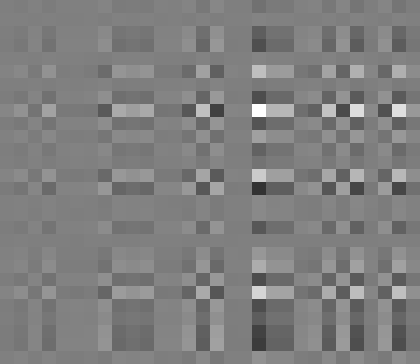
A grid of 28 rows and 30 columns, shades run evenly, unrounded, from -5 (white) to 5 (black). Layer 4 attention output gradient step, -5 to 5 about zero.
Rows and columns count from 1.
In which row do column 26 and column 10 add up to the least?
9
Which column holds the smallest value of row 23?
19
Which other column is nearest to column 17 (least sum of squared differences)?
1
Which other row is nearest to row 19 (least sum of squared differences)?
2
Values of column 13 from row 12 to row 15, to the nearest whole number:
0 0 0 0
